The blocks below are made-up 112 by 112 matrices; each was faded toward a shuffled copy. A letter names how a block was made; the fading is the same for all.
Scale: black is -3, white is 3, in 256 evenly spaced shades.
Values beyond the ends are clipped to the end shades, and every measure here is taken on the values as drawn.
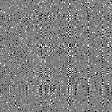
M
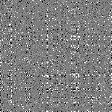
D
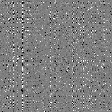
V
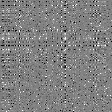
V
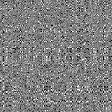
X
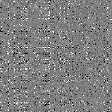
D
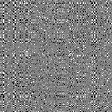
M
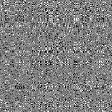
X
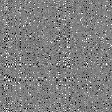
D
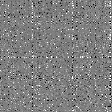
D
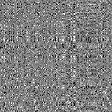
X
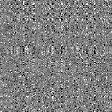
X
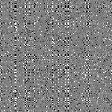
M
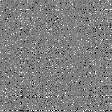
D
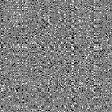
X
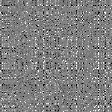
V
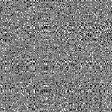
X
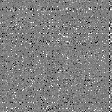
D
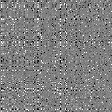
V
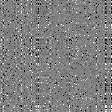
V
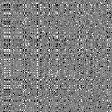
M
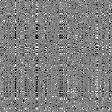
M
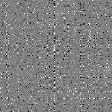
D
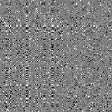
V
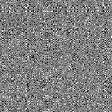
X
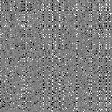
M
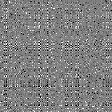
M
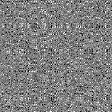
X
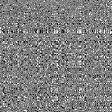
X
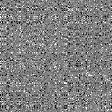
X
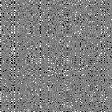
M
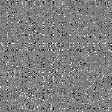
D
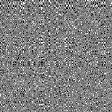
X
